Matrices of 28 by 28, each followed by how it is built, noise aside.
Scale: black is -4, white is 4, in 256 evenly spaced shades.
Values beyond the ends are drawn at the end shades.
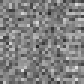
blocks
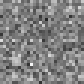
blocks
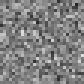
noise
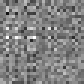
low rank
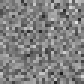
noise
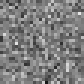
noise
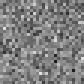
noise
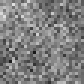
smooth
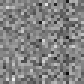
repeating rows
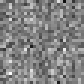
low rank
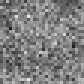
smooth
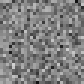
blocks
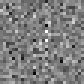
uneven columns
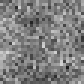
smooth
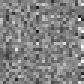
uneven columns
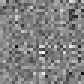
low rank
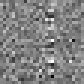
low rank
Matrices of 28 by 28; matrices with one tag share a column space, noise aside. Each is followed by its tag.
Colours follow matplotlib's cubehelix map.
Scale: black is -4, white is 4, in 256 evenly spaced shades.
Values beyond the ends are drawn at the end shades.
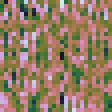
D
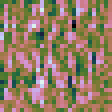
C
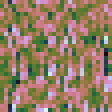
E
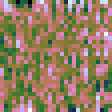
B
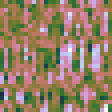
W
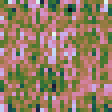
B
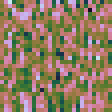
D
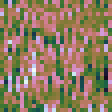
E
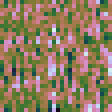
E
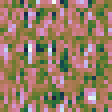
W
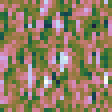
C
